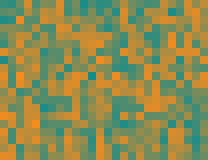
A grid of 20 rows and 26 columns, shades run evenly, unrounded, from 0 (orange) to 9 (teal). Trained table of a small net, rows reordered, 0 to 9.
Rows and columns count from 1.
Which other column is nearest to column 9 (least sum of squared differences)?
18
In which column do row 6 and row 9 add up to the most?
16
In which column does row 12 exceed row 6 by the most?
3
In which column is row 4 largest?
14
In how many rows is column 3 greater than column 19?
10
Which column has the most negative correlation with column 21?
9
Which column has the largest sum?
15
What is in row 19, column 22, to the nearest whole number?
3
